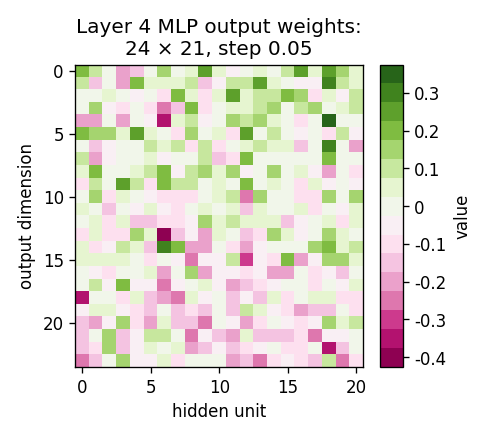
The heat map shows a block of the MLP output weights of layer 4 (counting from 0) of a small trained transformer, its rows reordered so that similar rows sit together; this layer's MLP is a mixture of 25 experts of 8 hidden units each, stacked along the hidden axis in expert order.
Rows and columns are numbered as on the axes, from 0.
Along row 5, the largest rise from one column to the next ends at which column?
12
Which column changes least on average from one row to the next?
10
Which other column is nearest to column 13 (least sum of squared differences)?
11
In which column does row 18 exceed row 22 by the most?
18
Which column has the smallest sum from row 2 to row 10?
6
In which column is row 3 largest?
8
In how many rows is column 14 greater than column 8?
12
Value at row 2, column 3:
0
